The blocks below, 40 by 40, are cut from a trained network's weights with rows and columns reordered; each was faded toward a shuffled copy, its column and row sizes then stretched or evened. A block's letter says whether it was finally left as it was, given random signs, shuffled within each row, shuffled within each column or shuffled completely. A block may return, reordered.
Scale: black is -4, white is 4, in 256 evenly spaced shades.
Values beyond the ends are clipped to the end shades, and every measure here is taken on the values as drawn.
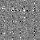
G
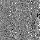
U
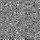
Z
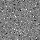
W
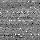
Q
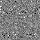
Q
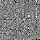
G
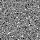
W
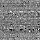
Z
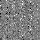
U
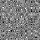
Z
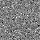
W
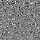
Q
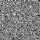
Q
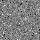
W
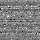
Q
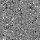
U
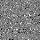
Q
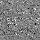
Q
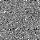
Q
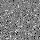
W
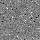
W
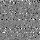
Q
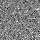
W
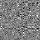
Z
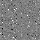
U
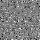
Q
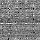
Z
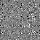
G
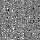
U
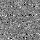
Q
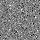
W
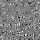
Q
